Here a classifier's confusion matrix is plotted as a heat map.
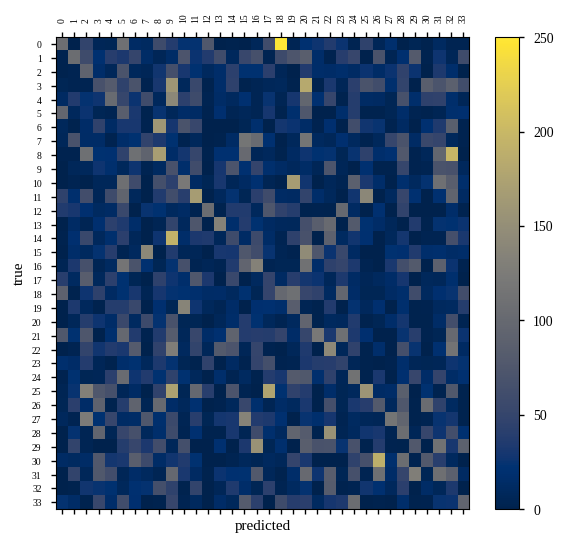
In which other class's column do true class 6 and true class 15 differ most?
8
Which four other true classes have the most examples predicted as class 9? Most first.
14, 25, 3, 4
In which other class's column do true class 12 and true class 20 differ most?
23
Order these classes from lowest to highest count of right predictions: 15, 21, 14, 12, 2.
14, 15, 2, 12, 21
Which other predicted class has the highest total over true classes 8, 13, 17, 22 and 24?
32
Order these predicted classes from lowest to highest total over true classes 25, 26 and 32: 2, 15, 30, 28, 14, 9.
15, 14, 30, 2, 28, 9
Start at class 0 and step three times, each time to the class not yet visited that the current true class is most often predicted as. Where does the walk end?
10
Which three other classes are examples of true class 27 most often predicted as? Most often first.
15, 2, 28
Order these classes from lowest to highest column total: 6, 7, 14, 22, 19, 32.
7, 14, 19, 6, 22, 32
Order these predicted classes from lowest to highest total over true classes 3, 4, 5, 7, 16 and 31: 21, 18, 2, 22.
18, 21, 2, 22
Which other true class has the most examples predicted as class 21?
13
